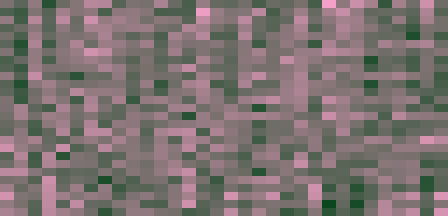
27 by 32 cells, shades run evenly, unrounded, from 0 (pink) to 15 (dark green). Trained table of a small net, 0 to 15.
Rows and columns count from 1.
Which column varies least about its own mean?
11
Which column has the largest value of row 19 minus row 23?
4
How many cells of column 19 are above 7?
17
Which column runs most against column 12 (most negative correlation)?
6
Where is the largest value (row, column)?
26, 24
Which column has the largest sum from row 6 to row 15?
2
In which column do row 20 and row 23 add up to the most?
8
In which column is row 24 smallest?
23
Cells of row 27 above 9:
11
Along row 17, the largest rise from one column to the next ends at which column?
15
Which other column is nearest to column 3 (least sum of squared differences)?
18
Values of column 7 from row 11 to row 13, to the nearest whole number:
8 6 5
